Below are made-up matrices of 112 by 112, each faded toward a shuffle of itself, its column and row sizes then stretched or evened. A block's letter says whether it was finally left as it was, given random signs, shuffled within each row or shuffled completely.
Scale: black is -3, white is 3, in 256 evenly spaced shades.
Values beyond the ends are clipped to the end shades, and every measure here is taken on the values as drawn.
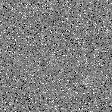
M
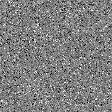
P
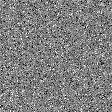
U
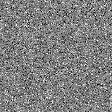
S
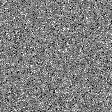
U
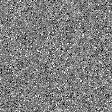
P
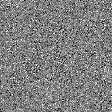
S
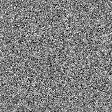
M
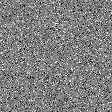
U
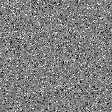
M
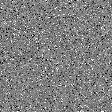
M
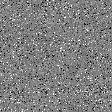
P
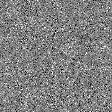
P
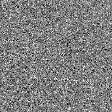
S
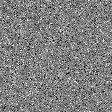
U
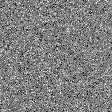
U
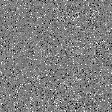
S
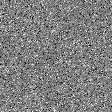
U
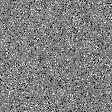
U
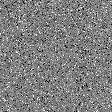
U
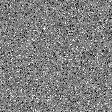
U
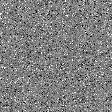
P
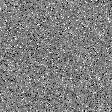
U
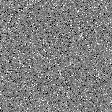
U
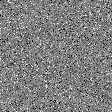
U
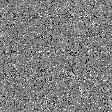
P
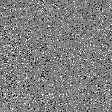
S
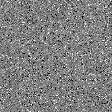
S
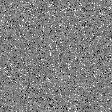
P
